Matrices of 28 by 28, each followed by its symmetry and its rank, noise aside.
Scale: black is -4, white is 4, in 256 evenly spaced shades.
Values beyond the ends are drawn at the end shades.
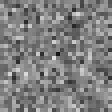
antisymmetric, rank eight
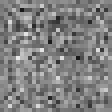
antisymmetric, rank six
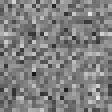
no symmetry, rank eight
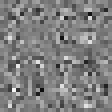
antisymmetric, rank four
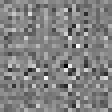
symmetric, rank four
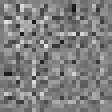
symmetric, rank four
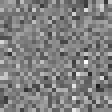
no symmetry, rank eight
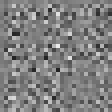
antisymmetric, rank four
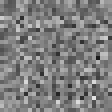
no symmetry, rank eight
